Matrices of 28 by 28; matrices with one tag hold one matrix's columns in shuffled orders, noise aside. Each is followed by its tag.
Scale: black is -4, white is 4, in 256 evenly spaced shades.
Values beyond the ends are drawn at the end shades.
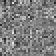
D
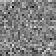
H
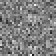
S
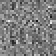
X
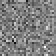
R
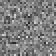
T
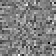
S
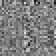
D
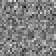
H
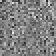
D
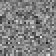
T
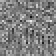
X
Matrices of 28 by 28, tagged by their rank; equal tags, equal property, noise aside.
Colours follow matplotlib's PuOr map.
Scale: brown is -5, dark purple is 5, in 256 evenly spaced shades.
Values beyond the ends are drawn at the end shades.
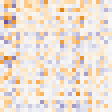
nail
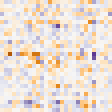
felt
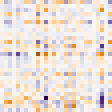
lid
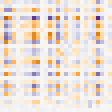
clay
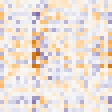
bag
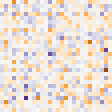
nail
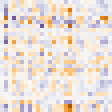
lid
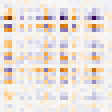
clay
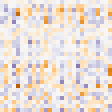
lid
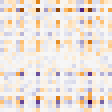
clay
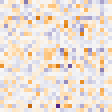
felt
